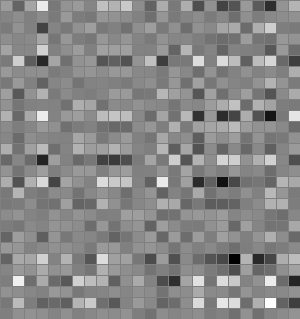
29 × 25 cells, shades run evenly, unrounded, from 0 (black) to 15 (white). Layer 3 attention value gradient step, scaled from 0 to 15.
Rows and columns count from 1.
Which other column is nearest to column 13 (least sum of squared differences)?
22
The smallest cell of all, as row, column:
24, 20
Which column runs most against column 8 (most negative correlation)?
6
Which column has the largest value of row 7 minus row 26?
25
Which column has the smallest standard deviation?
12
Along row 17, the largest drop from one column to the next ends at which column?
5
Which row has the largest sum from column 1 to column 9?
11
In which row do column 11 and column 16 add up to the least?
15
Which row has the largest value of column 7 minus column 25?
26
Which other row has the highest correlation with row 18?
8
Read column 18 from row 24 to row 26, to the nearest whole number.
5 7 7
